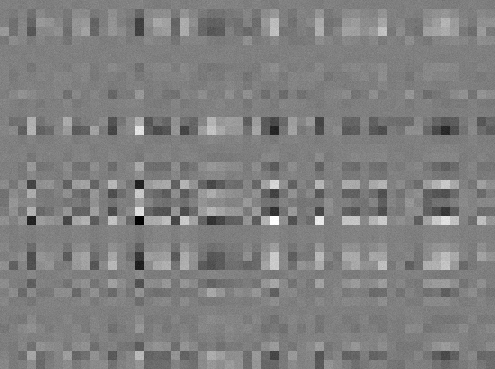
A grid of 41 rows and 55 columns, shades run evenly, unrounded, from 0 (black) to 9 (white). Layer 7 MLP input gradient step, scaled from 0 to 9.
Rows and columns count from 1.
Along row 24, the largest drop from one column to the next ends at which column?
17
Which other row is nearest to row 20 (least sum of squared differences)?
36
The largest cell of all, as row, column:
25, 31
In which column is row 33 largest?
24
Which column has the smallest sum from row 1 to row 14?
16
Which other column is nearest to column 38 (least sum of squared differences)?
12
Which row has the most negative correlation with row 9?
23
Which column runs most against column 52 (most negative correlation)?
34
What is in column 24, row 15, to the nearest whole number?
7
